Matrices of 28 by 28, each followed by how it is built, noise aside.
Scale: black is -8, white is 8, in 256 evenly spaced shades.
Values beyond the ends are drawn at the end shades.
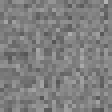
blocks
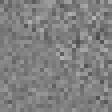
upper triangular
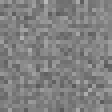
blocks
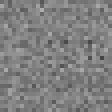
blocks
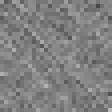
Toeplitz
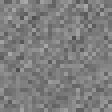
Hankel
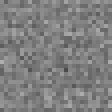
blocks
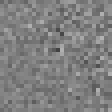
upper triangular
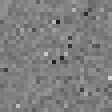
sparse
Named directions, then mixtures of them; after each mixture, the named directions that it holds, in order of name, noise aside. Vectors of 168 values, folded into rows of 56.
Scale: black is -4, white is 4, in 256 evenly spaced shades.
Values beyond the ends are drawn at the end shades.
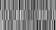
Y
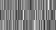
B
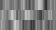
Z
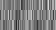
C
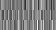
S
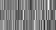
B.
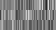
B, C, Z.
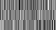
B, C, Y.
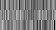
Y.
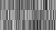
C, Y, Z.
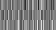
S.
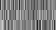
Y.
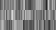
B, Y, Z.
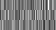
B, C, Y.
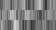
Z.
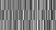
B, S.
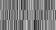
B, C, S.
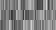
B, Z.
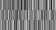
C, S.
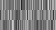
C.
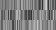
C, Z.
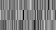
B.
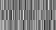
B, S, Y.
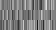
S, Z.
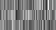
B, C, Z.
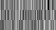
B, C, Y.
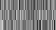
Y.
